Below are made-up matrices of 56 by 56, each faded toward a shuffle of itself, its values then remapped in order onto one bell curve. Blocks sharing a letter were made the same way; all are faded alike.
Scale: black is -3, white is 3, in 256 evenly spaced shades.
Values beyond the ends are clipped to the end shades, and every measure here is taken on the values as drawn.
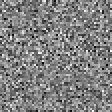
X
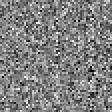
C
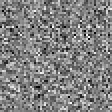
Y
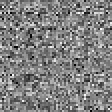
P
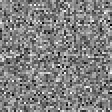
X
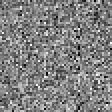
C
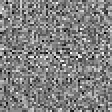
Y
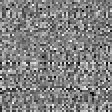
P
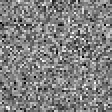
X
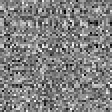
P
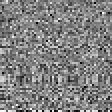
P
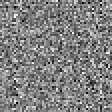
C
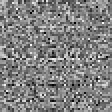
P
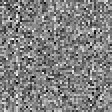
C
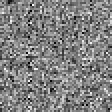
C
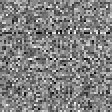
Y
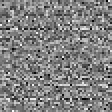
P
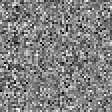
C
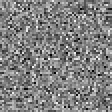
X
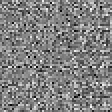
P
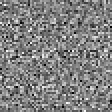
Y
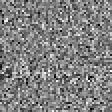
X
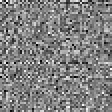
P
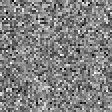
X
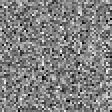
C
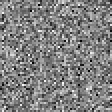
C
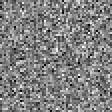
C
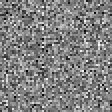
C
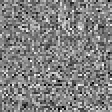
Y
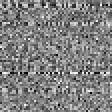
P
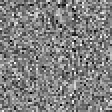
C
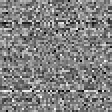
P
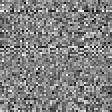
P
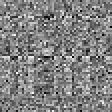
P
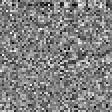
Y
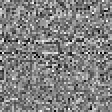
Y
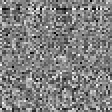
P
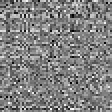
P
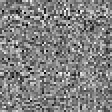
Y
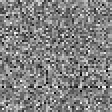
Y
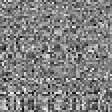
P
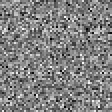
X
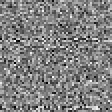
Y
